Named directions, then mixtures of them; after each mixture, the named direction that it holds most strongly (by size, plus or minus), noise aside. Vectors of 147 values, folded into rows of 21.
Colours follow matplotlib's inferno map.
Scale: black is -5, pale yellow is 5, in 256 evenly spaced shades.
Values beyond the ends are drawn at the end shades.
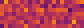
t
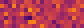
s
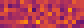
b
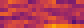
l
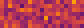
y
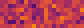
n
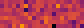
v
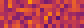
y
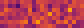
b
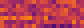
l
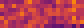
l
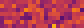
n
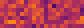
n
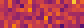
y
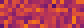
t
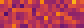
y
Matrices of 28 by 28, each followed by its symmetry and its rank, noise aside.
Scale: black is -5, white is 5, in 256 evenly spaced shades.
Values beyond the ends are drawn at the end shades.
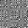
symmetric, rank three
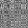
no symmetry, rank four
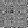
no symmetry, rank three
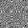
symmetric, rank five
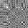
symmetric, rank three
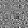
no symmetry, rank four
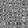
antisymmetric, rank four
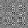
no symmetry, rank three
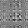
no symmetry, rank three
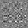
no symmetry, rank three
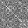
symmetric, rank five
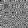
symmetric, rank three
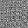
antisymmetric, rank four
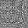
no symmetry, rank four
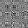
no symmetry, rank three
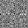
no symmetry, rank four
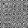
symmetric, rank three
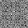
symmetric, rank five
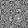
symmetric, rank five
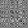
symmetric, rank three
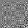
no symmetry, rank three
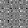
no symmetry, rank three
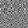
no symmetry, rank three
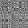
no symmetry, rank three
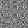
no symmetry, rank four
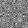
symmetric, rank three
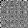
symmetric, rank three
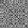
symmetric, rank three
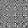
symmetric, rank three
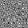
antisymmetric, rank four
